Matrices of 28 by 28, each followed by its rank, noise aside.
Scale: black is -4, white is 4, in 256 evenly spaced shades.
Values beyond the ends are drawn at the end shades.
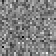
seven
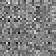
four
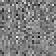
four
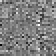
six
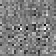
four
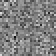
seven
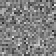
eight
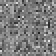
seven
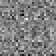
four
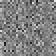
five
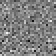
eight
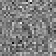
six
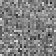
eight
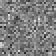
eight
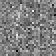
eight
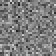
seven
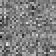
seven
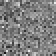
eight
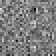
four
